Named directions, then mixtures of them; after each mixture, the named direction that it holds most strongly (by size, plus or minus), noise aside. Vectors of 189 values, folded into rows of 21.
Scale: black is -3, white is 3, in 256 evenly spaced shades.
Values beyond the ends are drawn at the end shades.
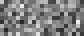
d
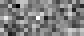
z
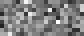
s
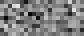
z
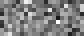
s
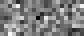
z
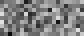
s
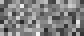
d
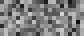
d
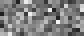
s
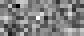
z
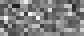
z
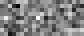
z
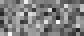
s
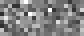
s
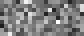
s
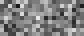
z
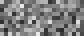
d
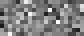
s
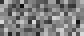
d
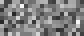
d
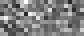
z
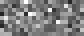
s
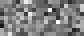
s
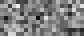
z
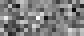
z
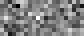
z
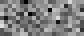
s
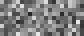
d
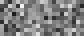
d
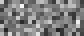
d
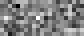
z
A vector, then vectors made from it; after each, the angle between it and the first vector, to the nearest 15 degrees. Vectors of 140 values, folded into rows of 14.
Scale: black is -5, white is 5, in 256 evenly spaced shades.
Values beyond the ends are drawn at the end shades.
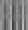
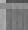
105 degrees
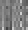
105 degrees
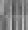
30 degrees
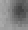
90 degrees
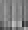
135 degrees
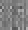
60 degrees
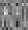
105 degrees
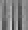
45 degrees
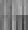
135 degrees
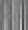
150 degrees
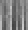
30 degrees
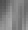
75 degrees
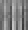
165 degrees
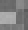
90 degrees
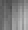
105 degrees
